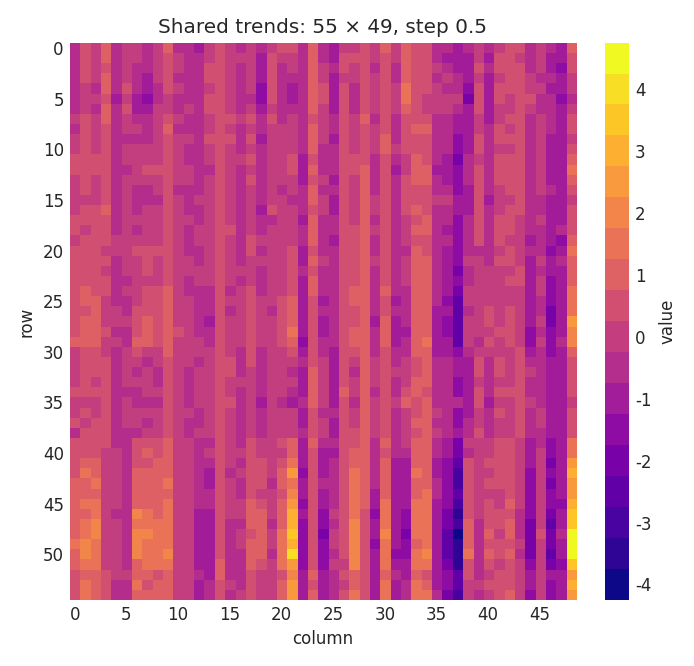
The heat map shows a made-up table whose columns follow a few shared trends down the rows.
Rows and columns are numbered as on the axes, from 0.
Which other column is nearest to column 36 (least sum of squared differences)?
44
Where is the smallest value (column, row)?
37, 48
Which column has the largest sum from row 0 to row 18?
23
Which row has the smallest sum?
5
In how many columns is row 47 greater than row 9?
21
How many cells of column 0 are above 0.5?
10
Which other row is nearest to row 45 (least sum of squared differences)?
42
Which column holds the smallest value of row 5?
38
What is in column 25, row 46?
0
